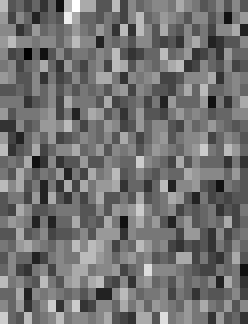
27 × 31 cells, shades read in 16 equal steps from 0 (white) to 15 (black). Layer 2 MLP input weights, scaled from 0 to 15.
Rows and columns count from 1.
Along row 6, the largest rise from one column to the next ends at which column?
24
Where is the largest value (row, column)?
5, 4
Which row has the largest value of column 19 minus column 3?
16
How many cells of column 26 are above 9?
6
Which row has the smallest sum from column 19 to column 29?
13
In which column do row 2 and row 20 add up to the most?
29
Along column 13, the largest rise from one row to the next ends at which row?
25
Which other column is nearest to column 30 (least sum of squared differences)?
12
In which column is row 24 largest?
28
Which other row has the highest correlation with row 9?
2
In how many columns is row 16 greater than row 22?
16
